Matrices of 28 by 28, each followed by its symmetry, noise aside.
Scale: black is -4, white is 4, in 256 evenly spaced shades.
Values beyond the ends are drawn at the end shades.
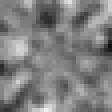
antisymmetric.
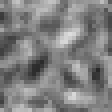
antisymmetric.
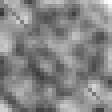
symmetric across the other diagonal.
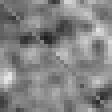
no symmetry.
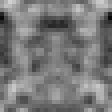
mirrored left to right.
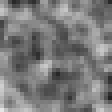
symmetric across the other diagonal.
